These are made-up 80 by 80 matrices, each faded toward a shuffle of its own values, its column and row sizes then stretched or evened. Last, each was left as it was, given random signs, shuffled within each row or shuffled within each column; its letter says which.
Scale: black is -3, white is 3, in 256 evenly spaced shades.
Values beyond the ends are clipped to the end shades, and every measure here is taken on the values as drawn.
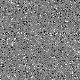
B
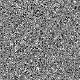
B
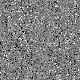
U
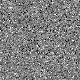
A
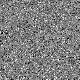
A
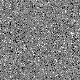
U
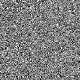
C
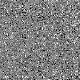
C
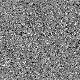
A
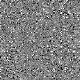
C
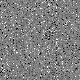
U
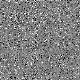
B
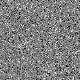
U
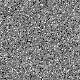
U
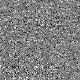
B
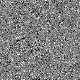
B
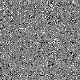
C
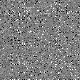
B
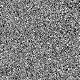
U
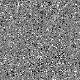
B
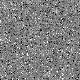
U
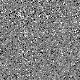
B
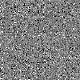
B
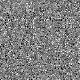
C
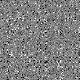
C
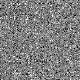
B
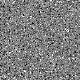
B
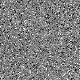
U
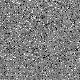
A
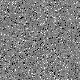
U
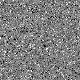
A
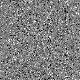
U
